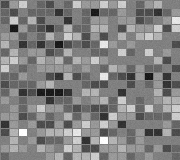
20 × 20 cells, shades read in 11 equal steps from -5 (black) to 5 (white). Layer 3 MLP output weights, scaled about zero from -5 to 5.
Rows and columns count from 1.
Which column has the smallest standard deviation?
4
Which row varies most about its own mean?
17
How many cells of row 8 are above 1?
7
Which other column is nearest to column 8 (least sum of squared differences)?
16
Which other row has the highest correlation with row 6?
18
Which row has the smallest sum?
2
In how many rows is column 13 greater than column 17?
11
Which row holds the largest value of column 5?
14
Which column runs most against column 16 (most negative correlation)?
20
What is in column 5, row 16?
-2
